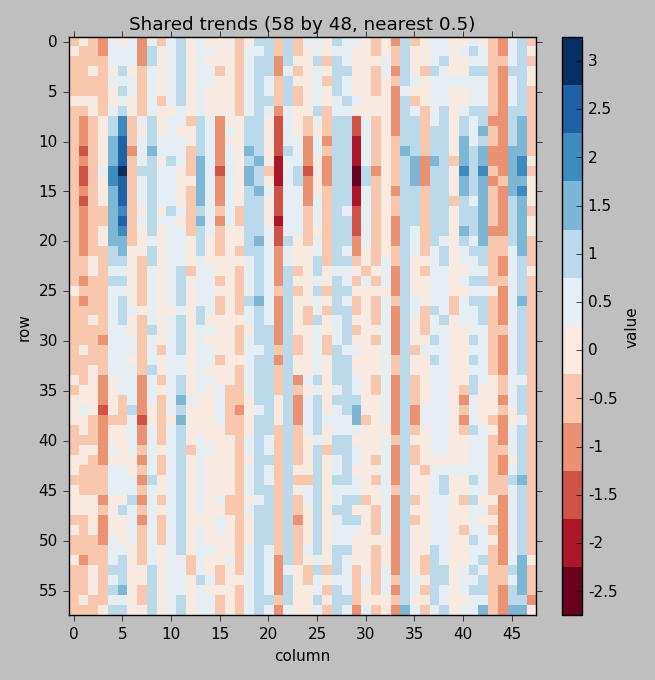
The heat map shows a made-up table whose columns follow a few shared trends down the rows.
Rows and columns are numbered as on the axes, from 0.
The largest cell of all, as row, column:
13, 5
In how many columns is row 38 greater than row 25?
11
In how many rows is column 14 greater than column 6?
24
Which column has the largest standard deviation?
29
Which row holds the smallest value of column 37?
42
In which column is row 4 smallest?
44
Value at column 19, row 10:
1
